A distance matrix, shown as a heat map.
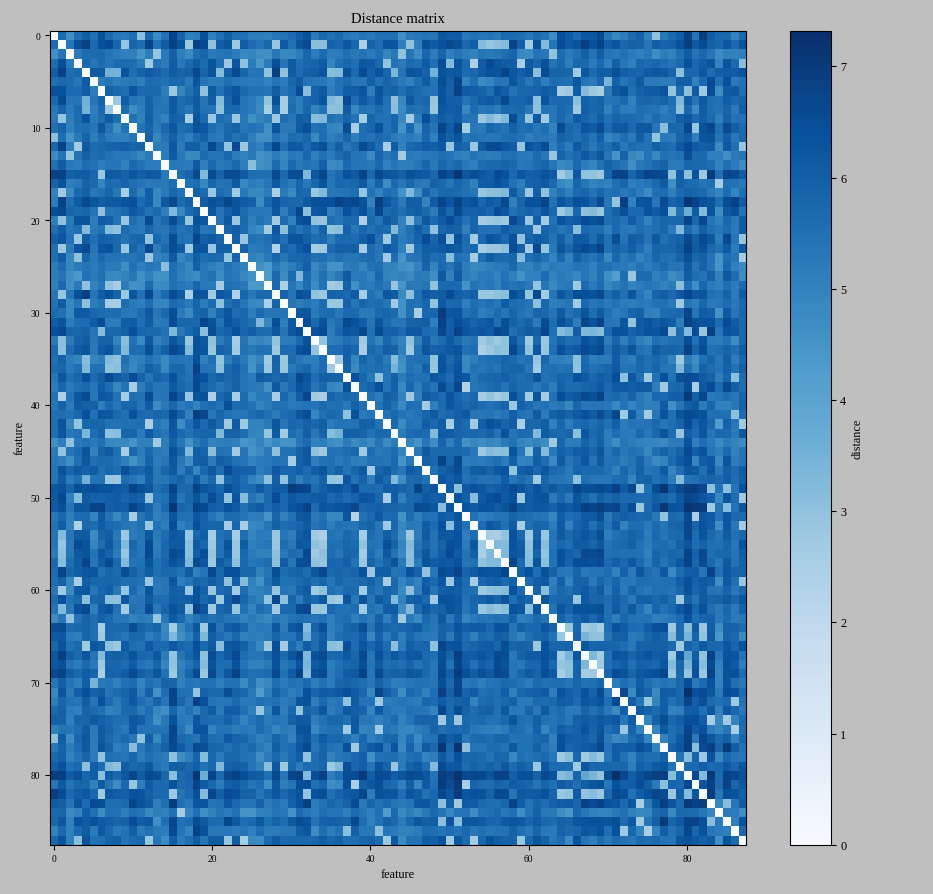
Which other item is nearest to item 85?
74
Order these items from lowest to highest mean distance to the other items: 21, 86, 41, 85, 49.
21, 86, 41, 85, 49
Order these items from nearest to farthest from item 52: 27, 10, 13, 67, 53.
10, 27, 13, 53, 67
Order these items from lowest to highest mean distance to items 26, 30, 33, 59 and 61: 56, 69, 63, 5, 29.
29, 56, 63, 5, 69
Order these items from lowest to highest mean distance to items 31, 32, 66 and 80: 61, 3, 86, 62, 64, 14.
64, 61, 14, 3, 86, 62
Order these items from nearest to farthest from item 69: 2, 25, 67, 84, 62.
67, 84, 25, 2, 62
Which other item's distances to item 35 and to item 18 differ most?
36
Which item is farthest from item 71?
80
